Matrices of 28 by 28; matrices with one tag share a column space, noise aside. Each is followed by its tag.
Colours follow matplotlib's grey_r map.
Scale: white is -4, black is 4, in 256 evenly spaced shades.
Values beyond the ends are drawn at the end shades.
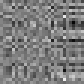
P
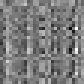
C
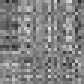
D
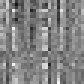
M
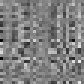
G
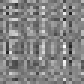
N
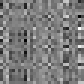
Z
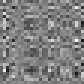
P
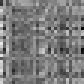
C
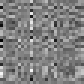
P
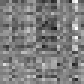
D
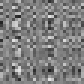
P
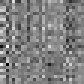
D
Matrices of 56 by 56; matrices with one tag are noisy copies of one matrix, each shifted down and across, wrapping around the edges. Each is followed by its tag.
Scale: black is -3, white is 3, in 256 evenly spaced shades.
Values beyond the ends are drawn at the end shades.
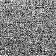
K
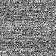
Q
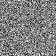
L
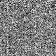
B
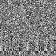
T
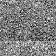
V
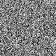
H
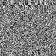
T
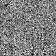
B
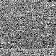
K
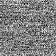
Q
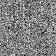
B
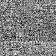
K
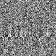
T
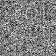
B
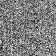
B
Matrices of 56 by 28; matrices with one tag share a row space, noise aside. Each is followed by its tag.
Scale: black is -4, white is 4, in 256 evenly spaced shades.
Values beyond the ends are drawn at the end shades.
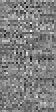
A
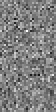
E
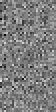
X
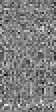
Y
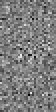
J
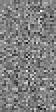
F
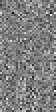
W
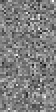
F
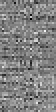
A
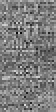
A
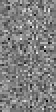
J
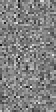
E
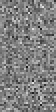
F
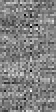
A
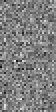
X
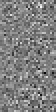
F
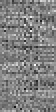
A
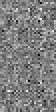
F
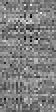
A
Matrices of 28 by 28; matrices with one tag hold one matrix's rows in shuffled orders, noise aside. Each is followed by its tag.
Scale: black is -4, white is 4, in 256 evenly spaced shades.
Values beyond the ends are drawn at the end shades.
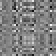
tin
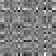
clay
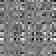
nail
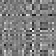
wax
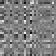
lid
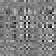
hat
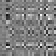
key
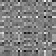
clay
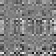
nail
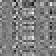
tin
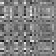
lid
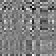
wax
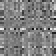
nail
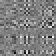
hat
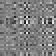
hat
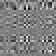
hat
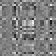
tin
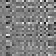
key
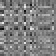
lid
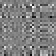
wax
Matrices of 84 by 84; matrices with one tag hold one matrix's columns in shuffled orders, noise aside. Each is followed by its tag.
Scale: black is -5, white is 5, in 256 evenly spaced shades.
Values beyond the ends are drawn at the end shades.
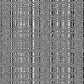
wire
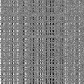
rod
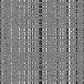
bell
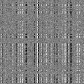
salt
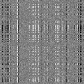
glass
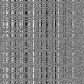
wire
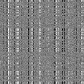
bell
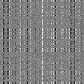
bell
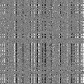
salt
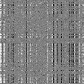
salt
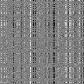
wire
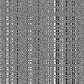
rod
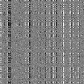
wire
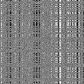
wire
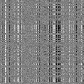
glass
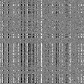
salt
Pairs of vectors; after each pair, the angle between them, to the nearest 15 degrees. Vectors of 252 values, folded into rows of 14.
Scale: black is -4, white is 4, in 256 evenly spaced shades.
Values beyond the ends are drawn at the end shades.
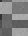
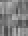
45 degrees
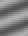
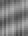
150 degrees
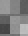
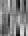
60 degrees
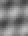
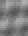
165 degrees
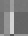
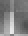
30 degrees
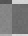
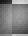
45 degrees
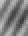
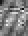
135 degrees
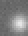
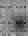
150 degrees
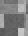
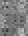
45 degrees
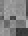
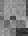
15 degrees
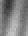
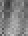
30 degrees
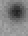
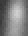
135 degrees
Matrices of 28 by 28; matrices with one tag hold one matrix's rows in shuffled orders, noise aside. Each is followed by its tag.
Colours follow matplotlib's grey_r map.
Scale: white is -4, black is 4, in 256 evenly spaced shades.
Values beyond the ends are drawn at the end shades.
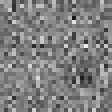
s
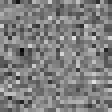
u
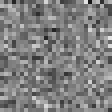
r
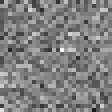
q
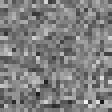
r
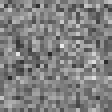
u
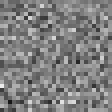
q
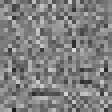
s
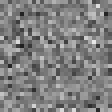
u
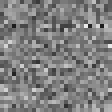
r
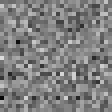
q
